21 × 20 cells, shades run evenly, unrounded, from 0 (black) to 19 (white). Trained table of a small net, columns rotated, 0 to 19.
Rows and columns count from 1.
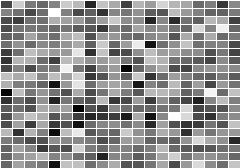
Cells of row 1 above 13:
7
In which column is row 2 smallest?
9
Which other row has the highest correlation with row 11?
17
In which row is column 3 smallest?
16
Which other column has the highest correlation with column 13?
14
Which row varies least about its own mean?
5
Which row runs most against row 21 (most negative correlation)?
2
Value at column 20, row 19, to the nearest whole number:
9
